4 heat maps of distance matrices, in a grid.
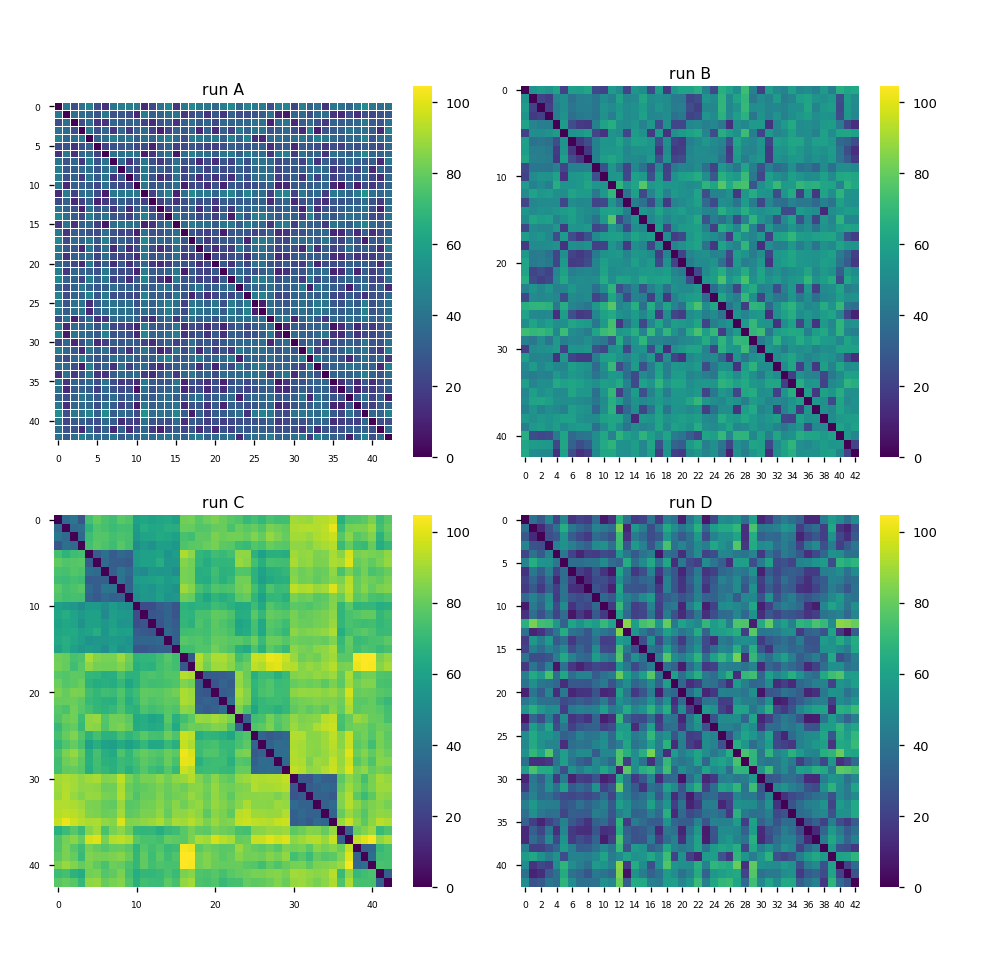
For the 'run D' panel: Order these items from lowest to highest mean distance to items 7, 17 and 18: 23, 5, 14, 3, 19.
23, 14, 19, 5, 3
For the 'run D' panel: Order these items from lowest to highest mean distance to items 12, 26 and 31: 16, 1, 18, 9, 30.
30, 9, 16, 1, 18
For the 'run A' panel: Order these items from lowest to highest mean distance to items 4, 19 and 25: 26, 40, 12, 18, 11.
26, 40, 12, 18, 11
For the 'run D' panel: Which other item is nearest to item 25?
33
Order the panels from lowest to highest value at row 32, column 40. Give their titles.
run A, run D, run B, run C
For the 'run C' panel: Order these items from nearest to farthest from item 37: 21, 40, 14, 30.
14, 30, 21, 40
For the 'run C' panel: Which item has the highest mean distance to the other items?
37
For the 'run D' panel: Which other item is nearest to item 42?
38
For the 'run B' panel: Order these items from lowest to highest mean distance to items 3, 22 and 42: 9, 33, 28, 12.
9, 33, 12, 28
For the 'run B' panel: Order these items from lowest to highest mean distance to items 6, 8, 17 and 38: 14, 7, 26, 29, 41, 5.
7, 26, 41, 14, 29, 5
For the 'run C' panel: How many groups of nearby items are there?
11
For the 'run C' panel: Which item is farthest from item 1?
35
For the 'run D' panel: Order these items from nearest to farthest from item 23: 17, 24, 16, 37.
37, 17, 24, 16
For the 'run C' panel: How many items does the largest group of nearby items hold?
6
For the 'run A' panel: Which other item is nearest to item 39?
17
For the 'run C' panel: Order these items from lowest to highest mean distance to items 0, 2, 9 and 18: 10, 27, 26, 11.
10, 11, 26, 27
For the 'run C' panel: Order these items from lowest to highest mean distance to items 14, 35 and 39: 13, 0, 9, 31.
31, 13, 9, 0
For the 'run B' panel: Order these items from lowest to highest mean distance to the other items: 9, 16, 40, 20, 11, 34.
9, 20, 16, 40, 34, 11
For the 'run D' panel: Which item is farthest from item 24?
40
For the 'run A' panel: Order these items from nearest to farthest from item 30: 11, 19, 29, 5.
5, 11, 19, 29
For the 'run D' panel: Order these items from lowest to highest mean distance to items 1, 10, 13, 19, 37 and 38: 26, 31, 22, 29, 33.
31, 33, 26, 22, 29
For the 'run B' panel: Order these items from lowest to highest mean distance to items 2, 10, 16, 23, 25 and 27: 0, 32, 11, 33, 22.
32, 0, 33, 22, 11
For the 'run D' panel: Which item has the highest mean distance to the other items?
12
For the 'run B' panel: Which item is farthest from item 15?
11
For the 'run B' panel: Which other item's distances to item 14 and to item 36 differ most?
38
